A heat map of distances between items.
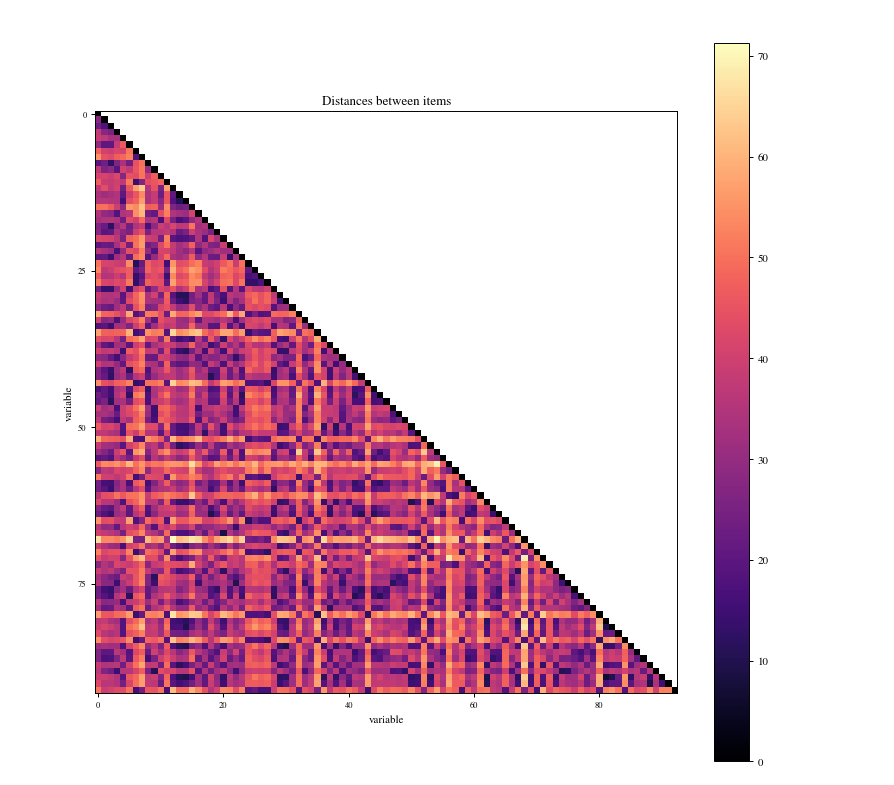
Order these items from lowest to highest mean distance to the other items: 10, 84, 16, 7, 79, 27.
79, 16, 10, 27, 84, 7
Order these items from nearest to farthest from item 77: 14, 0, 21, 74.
21, 0, 74, 14
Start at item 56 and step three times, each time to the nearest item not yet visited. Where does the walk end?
72
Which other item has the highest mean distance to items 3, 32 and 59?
56
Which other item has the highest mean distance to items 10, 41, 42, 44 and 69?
68
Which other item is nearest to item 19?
76
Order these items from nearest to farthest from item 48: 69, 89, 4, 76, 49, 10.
89, 49, 76, 69, 4, 10
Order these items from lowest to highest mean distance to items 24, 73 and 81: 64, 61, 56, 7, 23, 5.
64, 23, 7, 5, 61, 56
